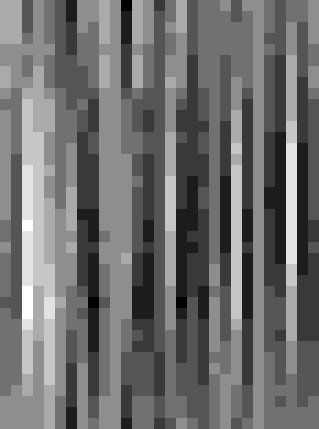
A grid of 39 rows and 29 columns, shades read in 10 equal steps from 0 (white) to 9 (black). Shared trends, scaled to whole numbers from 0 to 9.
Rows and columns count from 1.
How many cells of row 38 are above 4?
19
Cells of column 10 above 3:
32
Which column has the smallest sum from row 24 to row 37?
3
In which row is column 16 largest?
39
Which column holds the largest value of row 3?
12
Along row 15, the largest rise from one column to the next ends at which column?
28
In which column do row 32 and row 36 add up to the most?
9
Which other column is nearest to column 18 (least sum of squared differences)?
26
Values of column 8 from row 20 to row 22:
8 7 7
